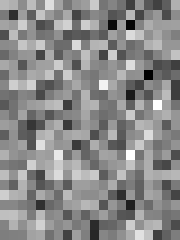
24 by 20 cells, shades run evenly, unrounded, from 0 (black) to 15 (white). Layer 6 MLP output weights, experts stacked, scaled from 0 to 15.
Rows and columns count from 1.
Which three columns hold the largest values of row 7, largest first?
15, 7, 10
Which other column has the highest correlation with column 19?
18
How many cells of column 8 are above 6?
18
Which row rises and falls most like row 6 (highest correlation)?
21
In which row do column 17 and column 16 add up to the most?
24
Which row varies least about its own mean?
12
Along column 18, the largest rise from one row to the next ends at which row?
11
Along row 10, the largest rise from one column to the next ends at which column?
16
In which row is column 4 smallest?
13
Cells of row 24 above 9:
6
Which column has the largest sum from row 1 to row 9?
4
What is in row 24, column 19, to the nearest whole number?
6
